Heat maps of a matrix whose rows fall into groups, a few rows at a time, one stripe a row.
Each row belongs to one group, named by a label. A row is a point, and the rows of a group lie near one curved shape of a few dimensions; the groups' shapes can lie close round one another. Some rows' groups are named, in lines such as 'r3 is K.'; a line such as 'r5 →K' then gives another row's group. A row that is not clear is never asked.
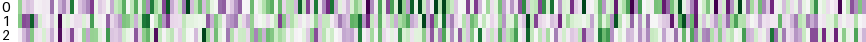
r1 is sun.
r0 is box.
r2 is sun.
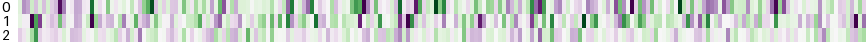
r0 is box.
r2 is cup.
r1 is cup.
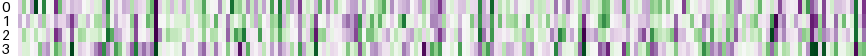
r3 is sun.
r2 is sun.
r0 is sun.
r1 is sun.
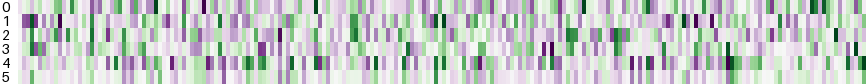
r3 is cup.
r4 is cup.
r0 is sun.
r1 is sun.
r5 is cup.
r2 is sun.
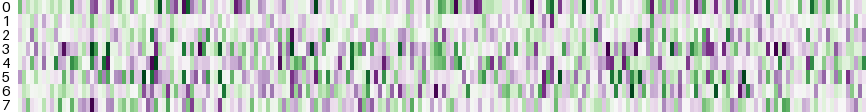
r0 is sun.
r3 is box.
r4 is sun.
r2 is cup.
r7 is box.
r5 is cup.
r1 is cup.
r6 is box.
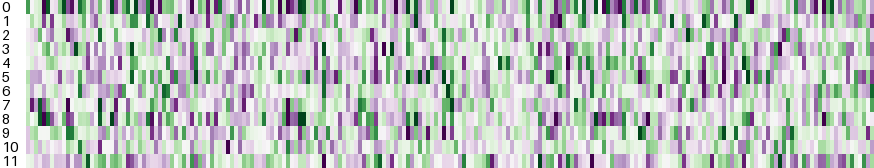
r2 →box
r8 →cup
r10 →box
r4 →sun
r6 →sun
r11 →sun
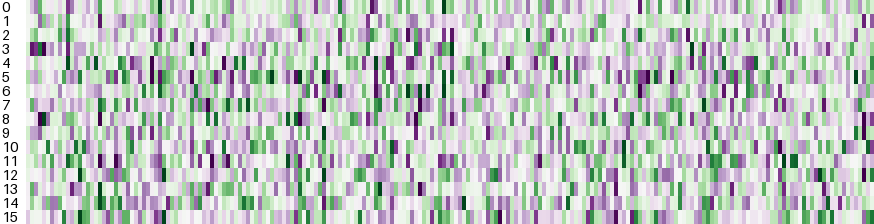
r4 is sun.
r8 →cup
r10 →sun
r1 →cup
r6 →box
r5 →cup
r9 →cup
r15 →sun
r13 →box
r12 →sun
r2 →box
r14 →sun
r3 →sun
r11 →box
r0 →box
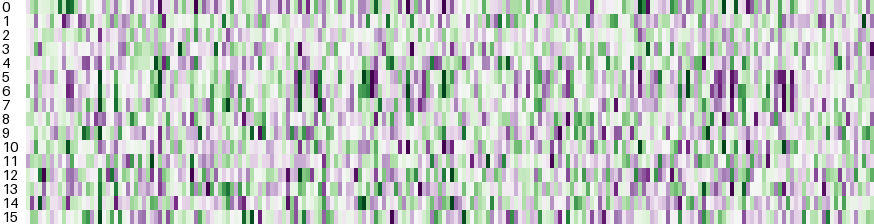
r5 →box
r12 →cup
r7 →box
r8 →sun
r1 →sun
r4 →sun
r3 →cup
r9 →sun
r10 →box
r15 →sun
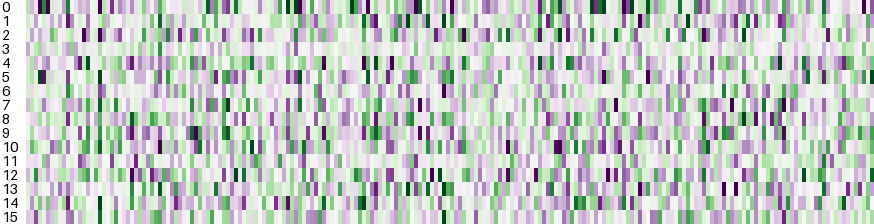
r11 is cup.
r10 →sun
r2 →sun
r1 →box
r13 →box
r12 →sun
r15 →box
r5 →cup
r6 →box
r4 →sun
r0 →cup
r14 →sun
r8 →sun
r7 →box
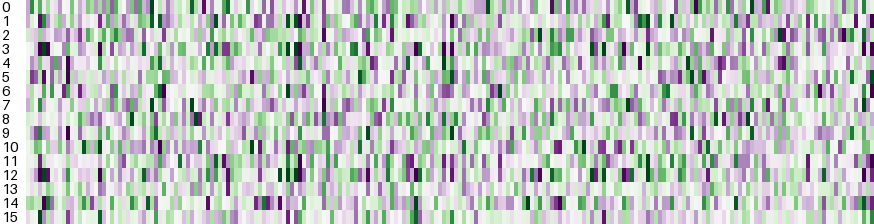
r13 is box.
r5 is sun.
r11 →cup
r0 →cup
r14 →cup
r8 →box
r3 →cup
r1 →cup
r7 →cup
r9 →sun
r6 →sun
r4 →box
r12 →cup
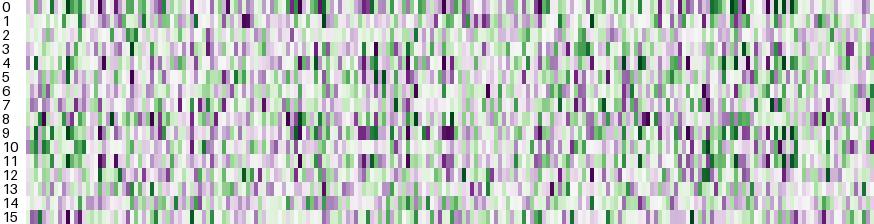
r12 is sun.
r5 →sun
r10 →sun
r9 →box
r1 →sun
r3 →sun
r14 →box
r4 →box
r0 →box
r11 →box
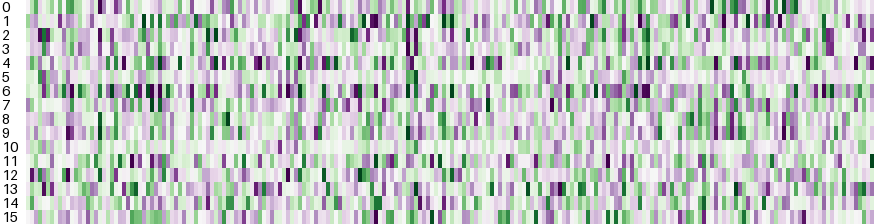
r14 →box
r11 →sun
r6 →cup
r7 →cup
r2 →cup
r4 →cup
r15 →sun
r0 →box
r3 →cup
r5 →cup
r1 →box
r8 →box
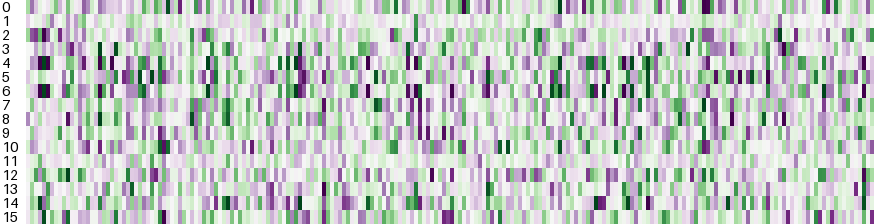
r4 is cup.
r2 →sun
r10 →sun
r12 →sun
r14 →cup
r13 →cup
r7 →box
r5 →cup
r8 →box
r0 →sun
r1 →cup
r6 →cup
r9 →box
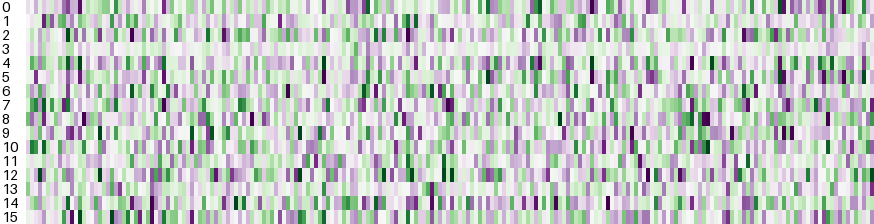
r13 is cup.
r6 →sun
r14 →sun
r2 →sun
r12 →cup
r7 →sun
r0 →sun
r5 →sun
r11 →box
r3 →cup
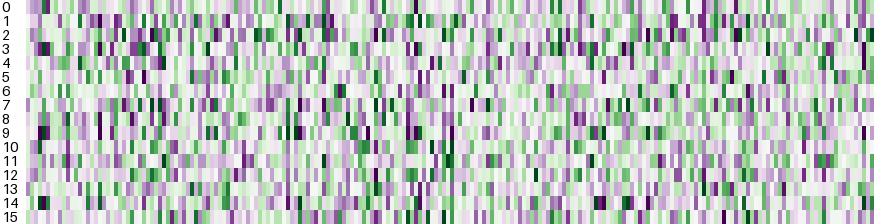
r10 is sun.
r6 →box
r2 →cup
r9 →cup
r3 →cup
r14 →cup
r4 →sun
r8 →sun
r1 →box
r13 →box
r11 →sun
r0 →cup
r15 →box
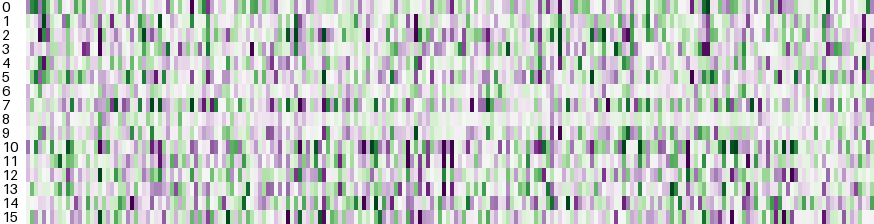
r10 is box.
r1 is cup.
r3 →sun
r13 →box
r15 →box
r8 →cup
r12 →box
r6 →cup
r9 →cup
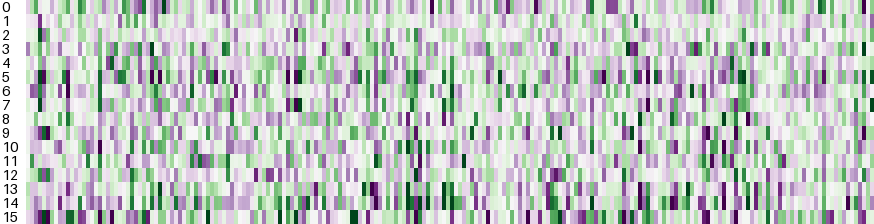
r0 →sun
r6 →sun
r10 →box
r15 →cup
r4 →cup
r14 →box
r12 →cup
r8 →box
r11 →box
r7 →cup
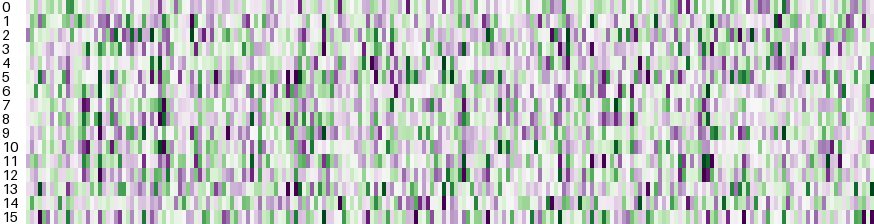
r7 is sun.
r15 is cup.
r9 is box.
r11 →sun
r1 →sun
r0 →box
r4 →box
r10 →sun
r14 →box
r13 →cup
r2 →cup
